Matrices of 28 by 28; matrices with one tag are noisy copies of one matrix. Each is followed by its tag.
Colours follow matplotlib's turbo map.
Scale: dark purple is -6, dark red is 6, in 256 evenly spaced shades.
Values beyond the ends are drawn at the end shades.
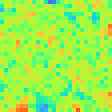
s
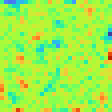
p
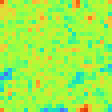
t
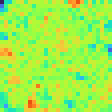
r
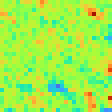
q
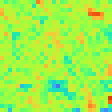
q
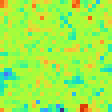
t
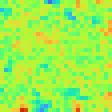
s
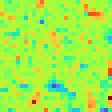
q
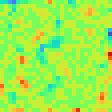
p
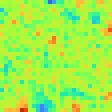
s
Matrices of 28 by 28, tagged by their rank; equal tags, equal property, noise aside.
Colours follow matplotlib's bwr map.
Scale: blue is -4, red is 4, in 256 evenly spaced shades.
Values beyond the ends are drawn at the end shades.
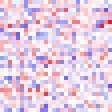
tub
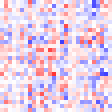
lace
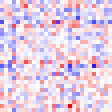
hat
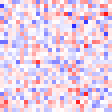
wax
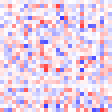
tub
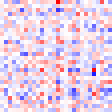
hat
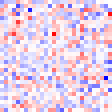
wax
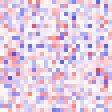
wax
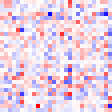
tub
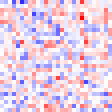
tub
